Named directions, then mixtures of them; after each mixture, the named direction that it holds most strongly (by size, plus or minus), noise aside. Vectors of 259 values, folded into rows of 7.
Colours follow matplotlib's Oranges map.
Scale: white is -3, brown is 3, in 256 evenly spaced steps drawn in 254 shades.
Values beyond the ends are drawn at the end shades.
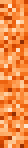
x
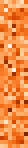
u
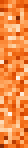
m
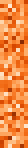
x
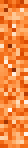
u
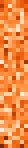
m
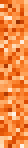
x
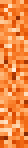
u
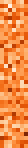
x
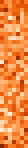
m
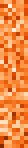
x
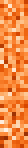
x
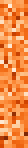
u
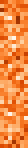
m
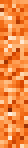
x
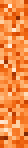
u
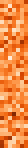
x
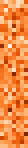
u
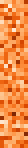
x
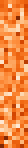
m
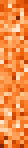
m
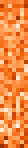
m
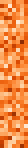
x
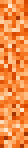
x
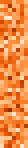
x
